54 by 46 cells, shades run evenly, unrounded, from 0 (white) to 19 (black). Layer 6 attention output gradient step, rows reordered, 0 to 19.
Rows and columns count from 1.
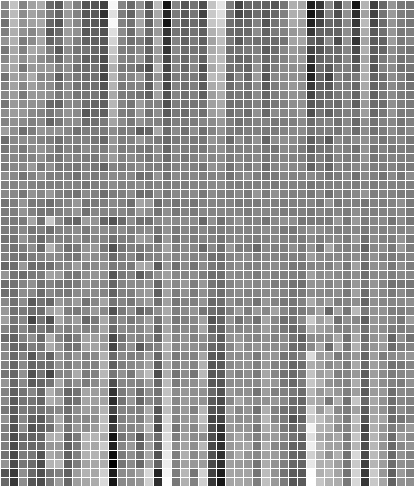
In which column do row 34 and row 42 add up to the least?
35
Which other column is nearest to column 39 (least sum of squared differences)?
14
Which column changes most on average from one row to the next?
6
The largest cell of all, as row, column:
52, 13
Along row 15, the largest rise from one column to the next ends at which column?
19
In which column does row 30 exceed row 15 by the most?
18
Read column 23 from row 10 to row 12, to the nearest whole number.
12 12 10
